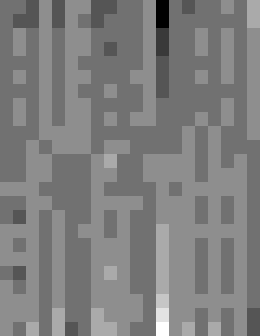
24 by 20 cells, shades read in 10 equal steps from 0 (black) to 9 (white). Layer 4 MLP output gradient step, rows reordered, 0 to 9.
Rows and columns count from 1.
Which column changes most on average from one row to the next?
2
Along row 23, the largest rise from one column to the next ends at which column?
13
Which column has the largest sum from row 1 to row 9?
20
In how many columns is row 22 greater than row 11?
9
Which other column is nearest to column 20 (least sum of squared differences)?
6
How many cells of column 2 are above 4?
10
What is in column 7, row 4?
5
